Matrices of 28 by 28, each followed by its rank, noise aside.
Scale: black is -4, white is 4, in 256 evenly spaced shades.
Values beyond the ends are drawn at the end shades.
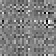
three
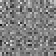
four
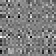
three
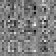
three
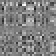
three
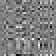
three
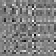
three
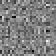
six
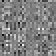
three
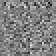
six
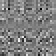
three
